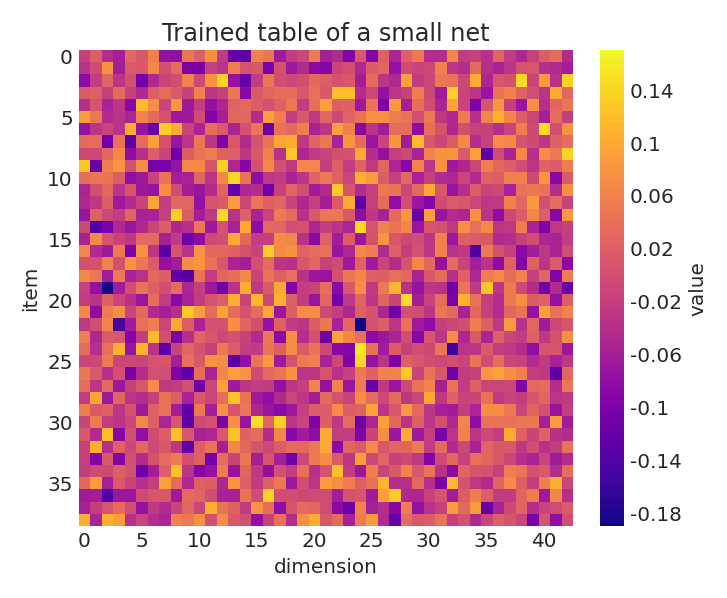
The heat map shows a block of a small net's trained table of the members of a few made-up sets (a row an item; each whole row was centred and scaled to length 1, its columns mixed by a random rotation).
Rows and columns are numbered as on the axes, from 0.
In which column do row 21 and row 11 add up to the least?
6
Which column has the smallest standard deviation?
19
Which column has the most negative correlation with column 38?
5
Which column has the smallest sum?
4
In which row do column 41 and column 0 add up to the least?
13
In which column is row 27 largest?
12
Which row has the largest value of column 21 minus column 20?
31
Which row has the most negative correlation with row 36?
38
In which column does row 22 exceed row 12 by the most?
21
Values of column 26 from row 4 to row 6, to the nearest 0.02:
-0.1 0.08 -0.06
